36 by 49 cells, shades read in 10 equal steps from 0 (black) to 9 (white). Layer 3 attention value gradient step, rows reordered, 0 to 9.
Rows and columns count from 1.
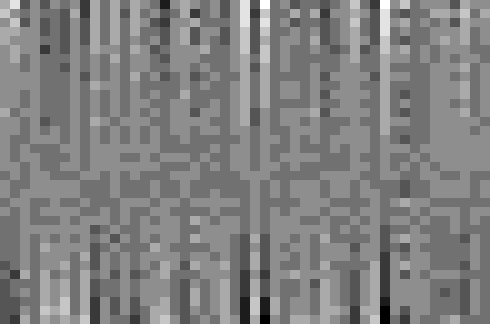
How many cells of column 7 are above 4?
17
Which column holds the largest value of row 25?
20
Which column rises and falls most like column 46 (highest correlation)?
30
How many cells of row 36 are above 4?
25
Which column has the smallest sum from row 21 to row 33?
39
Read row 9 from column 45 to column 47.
5 4 5
